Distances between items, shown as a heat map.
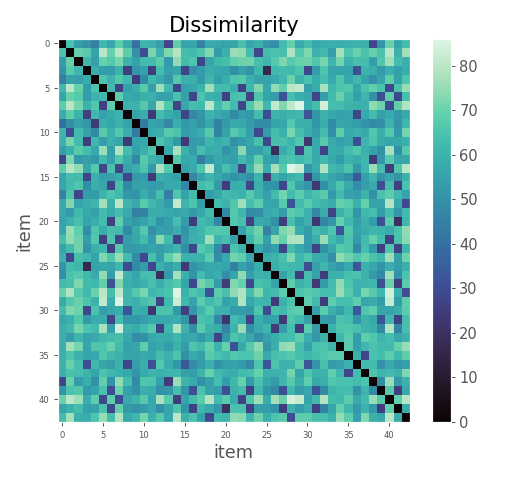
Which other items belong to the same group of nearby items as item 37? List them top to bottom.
35
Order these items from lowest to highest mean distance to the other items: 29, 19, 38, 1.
19, 38, 29, 1
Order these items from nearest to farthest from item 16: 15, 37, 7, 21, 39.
39, 15, 37, 21, 7
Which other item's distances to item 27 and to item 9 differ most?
4
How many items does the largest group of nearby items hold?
8
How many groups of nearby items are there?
12
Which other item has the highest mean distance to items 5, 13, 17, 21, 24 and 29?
28
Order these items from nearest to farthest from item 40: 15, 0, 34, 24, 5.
5, 15, 34, 0, 24
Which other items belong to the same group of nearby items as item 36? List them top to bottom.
3, 8, 11, 15, 25, 30
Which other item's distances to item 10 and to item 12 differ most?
26
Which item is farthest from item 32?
7
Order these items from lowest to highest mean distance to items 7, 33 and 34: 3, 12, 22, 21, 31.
22, 21, 3, 31, 12
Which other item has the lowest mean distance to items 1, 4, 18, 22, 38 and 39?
9
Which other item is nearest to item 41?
20
